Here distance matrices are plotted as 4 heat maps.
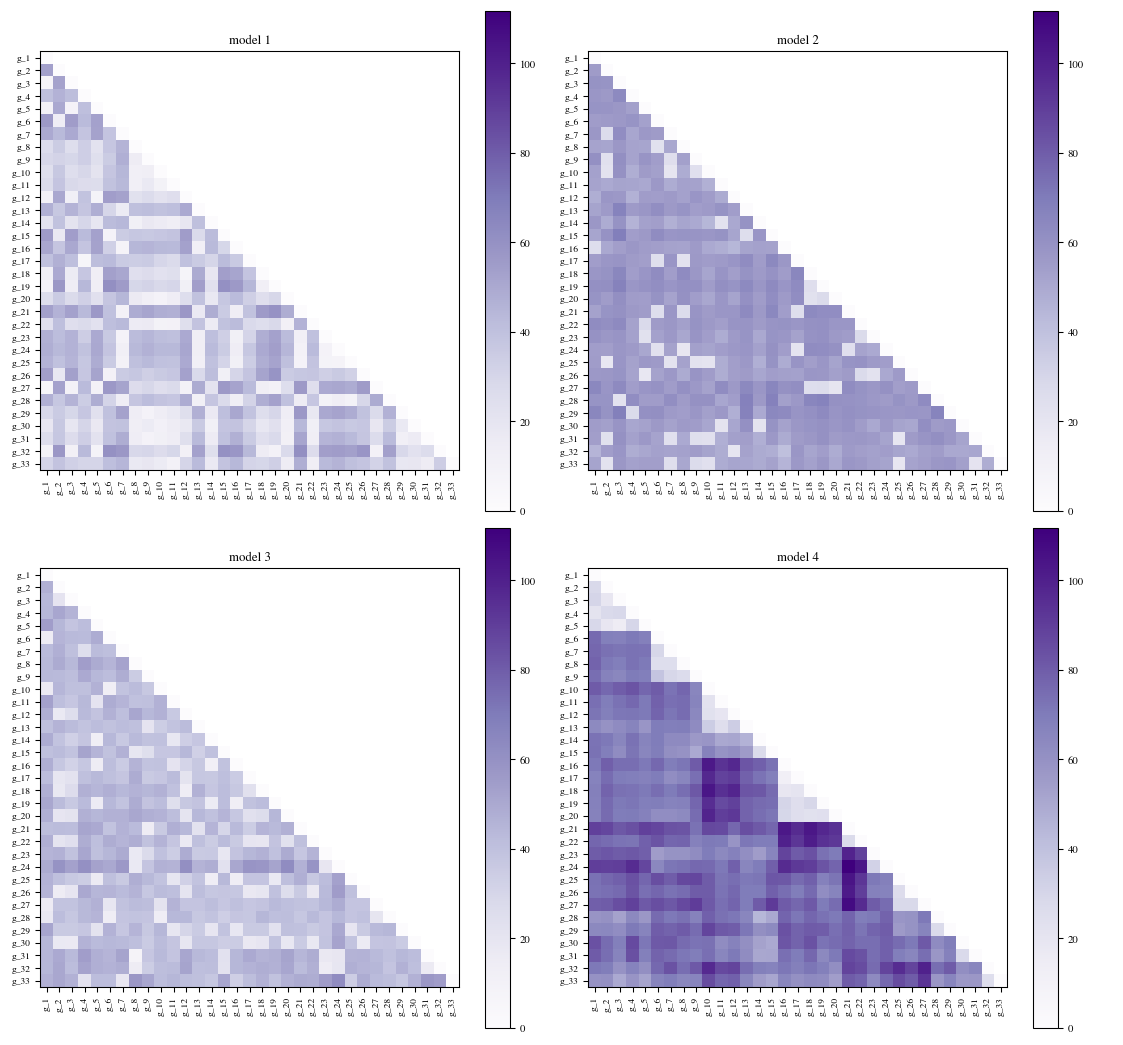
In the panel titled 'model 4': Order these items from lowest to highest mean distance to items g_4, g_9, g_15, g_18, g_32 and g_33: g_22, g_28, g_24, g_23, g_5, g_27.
g_5, g_28, g_23, g_22, g_24, g_27
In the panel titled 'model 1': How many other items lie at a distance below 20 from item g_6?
3
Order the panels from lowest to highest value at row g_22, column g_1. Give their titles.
model 1, model 3, model 2, model 4
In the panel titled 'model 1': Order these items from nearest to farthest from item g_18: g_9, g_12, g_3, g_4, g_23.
g_12, g_3, g_9, g_4, g_23
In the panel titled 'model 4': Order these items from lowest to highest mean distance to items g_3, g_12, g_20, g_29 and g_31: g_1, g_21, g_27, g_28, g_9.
g_28, g_1, g_9, g_27, g_21
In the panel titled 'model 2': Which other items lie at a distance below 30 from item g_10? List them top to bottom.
g_2, g_7, g_9, g_25, g_31, g_33
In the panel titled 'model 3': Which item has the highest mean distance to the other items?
g_24
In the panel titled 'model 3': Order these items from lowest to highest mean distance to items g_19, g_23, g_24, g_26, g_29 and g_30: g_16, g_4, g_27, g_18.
g_16, g_18, g_27, g_4
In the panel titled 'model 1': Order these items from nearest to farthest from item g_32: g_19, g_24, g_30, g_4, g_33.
g_19, g_30, g_33, g_4, g_24
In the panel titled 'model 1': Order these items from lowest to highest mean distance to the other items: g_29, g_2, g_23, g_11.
g_11, g_29, g_23, g_2
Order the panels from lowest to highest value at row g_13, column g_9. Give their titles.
model 3, model 1, model 2, model 4
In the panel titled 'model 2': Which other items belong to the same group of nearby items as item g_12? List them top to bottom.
g_32
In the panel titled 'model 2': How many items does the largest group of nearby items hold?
7
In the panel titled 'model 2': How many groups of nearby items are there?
10
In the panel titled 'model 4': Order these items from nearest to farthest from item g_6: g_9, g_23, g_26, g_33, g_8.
g_8, g_9, g_23, g_33, g_26
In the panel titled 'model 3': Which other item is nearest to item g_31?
g_8
